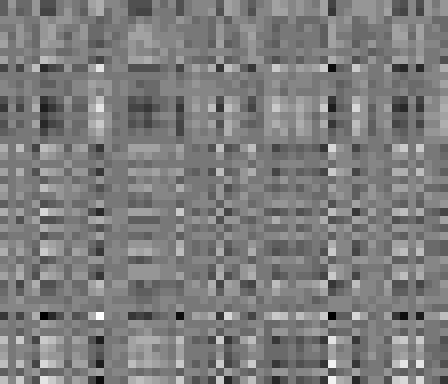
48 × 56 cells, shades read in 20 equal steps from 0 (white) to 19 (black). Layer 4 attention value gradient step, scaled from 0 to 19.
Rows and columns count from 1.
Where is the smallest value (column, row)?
13, 40
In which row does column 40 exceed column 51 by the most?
46
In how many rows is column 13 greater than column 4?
24
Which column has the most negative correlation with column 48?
4
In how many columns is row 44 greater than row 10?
18
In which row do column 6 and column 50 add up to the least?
48
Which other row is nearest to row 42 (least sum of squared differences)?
47
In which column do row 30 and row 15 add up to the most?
6
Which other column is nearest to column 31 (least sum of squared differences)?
43
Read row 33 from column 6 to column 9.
13 12 10 9
